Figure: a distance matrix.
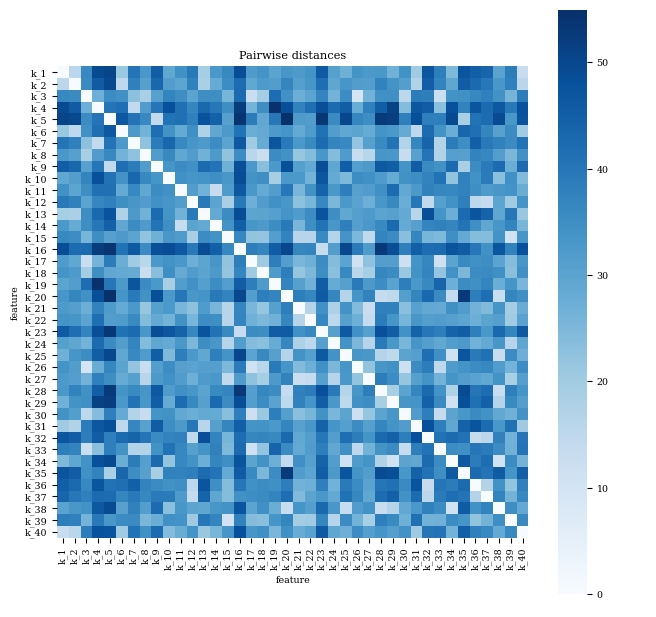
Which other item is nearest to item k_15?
k_39
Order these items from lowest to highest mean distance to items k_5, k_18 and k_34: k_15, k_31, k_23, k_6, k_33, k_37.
k_15, k_33, k_6, k_31, k_37, k_23
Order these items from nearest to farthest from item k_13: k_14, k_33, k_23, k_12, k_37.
k_14, k_33, k_12, k_37, k_23
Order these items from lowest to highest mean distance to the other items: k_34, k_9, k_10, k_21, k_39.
k_21, k_39, k_34, k_10, k_9
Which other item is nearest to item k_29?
k_34
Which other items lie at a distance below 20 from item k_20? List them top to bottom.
k_25, k_28, k_29, k_34, k_38
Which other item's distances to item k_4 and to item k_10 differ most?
k_19
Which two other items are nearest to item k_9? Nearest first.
k_5, k_35
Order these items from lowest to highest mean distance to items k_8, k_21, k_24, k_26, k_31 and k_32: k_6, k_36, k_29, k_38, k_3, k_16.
k_3, k_6, k_36, k_38, k_29, k_16
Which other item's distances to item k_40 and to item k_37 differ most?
k_1
